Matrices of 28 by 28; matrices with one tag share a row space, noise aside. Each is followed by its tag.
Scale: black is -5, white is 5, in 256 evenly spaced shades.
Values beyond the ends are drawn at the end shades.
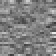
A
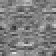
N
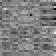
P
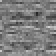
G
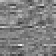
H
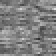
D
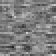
A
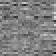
P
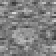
N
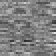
A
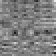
P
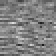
H
